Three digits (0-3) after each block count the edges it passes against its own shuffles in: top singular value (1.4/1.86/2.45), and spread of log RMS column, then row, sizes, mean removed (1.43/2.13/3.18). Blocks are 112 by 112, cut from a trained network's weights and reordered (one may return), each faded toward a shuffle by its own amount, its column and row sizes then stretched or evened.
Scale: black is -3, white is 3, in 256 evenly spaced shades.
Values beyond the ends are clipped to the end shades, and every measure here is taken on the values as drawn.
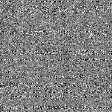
0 0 3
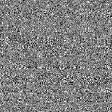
1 1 2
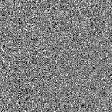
2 1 0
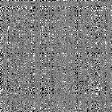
2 3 3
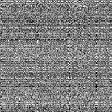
3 2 2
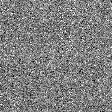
0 1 0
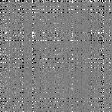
2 3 3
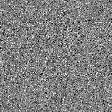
1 0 1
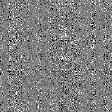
2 3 1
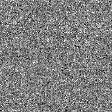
0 1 1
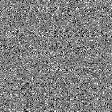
1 0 2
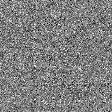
0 1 1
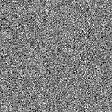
2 1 0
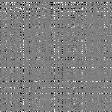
2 3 3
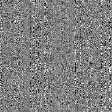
0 3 1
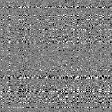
3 2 3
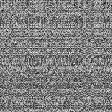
3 0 0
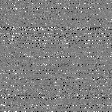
0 0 3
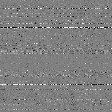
3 0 3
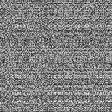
3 0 1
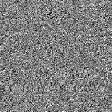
2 0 1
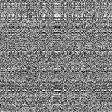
3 1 2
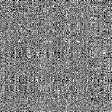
2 2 2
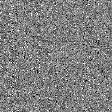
0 2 0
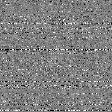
2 0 3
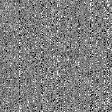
1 3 0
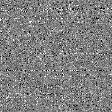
1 1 2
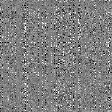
1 3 2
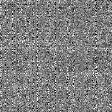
1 3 0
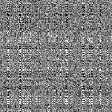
3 3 1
